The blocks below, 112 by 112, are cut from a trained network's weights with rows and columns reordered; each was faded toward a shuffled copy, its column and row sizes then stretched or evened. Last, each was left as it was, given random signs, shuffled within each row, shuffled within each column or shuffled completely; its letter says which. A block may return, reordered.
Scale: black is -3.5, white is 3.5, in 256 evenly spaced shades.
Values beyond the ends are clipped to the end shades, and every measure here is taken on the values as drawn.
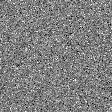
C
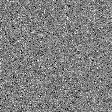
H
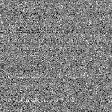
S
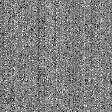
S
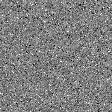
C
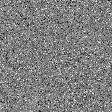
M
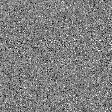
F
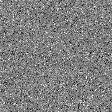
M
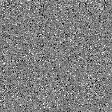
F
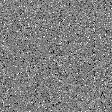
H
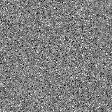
H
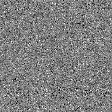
F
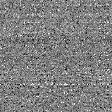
S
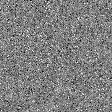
C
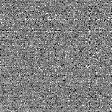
S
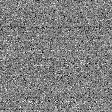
M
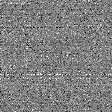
S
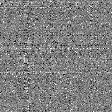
S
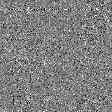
F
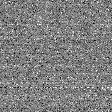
M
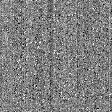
S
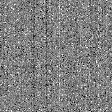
S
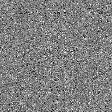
F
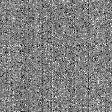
S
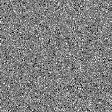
S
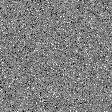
C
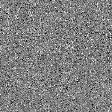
F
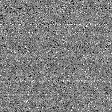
M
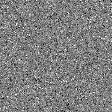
H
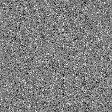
H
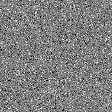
M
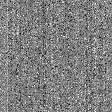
H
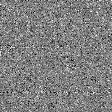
M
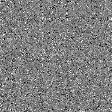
F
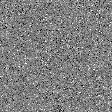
H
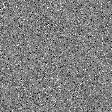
H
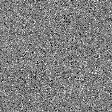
F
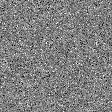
C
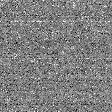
M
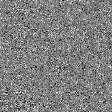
S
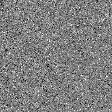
H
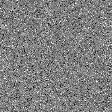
H
